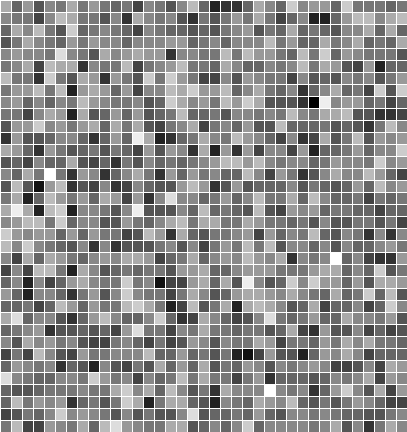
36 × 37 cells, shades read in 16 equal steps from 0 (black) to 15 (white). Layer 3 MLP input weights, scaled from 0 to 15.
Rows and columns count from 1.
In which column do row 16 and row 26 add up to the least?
4
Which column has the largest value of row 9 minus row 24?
16
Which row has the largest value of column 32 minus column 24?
30
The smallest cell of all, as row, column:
9, 29
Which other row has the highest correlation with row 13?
7
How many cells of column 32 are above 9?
6
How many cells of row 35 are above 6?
20
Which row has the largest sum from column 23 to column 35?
24
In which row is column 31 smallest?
31
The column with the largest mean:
23
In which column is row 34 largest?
12
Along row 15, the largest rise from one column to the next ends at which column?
5
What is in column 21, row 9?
11
